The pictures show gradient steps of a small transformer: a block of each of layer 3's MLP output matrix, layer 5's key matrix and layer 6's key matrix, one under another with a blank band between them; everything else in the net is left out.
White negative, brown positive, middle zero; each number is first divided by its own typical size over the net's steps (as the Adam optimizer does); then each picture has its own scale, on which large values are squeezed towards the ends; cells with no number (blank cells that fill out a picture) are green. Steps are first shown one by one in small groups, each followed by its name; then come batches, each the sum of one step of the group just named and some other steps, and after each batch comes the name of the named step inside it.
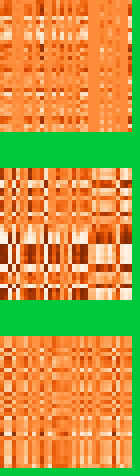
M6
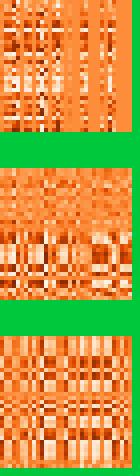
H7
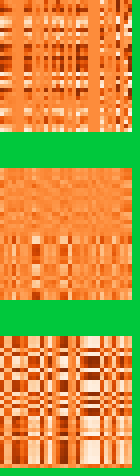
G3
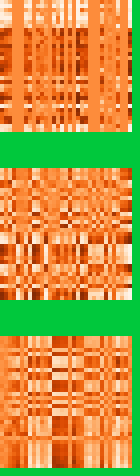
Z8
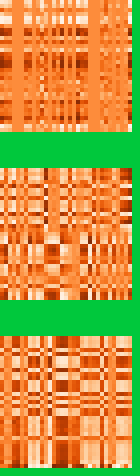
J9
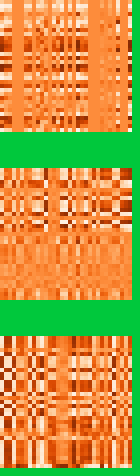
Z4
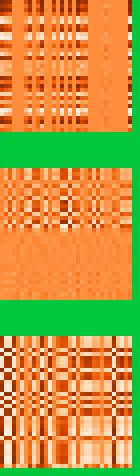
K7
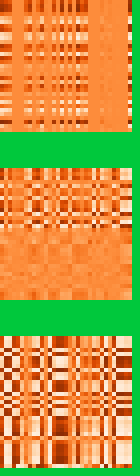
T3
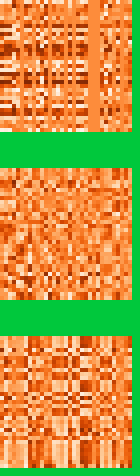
H7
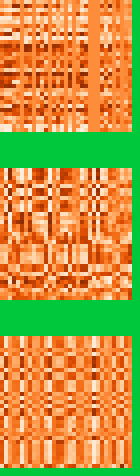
H7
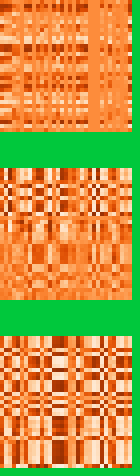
T3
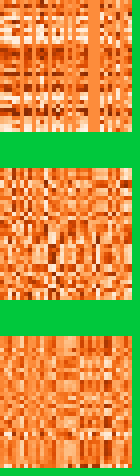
M6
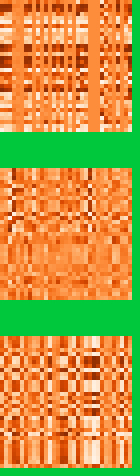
G3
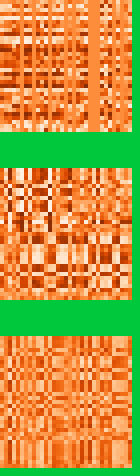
Z4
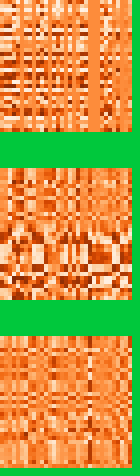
H7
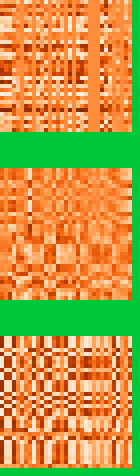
H7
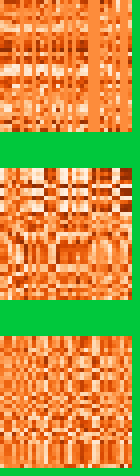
Z4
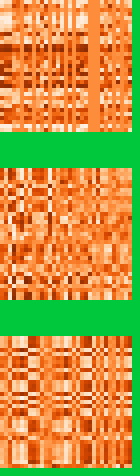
Z4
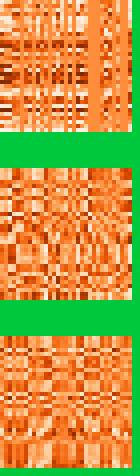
Z8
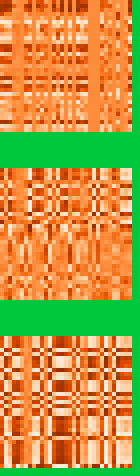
T3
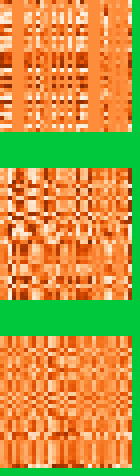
J9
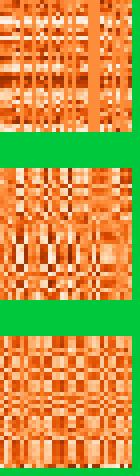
J9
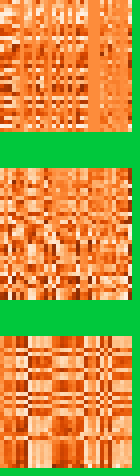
J9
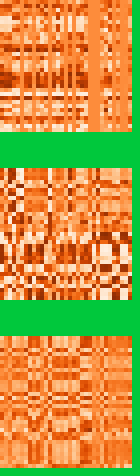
M6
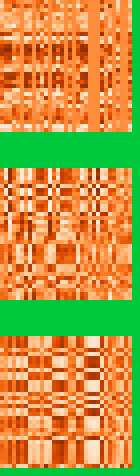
Z8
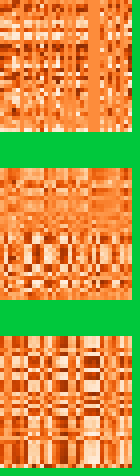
G3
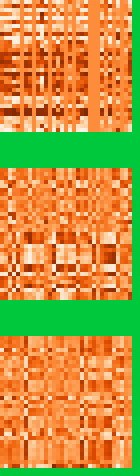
J9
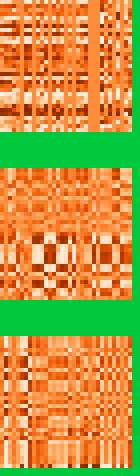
H7
